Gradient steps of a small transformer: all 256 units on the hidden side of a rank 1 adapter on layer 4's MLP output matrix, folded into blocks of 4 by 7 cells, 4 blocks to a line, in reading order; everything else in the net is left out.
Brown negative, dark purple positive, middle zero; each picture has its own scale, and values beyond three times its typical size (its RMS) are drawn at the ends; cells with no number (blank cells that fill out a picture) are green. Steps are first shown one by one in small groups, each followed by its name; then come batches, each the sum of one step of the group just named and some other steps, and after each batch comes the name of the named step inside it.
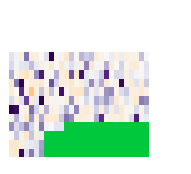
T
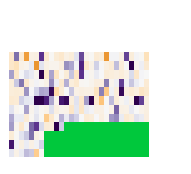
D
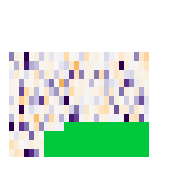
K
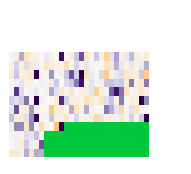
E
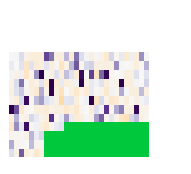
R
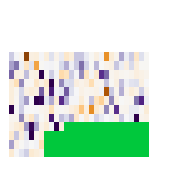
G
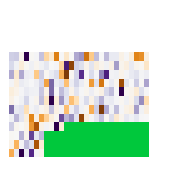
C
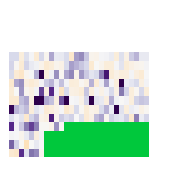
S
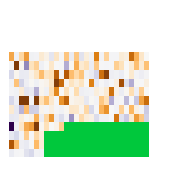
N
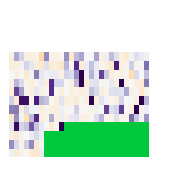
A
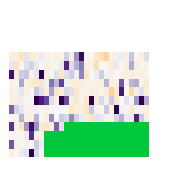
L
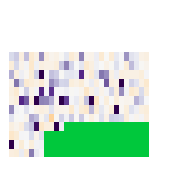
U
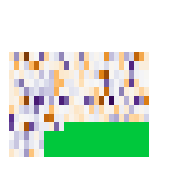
D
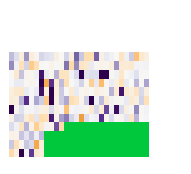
C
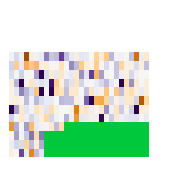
R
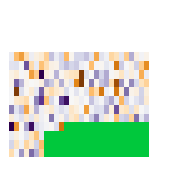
S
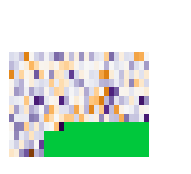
E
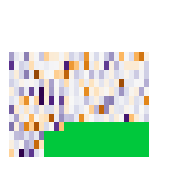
C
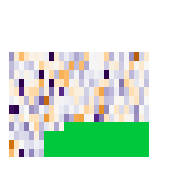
T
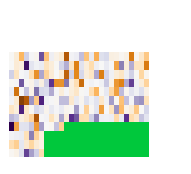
K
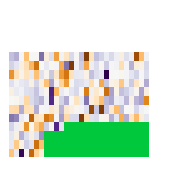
C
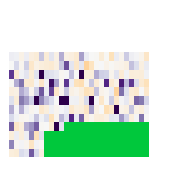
U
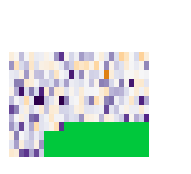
E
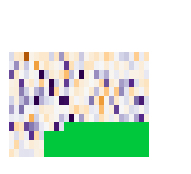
G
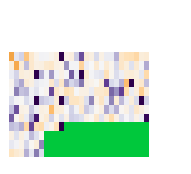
E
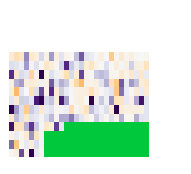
L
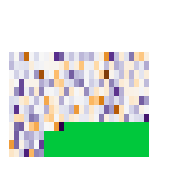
E
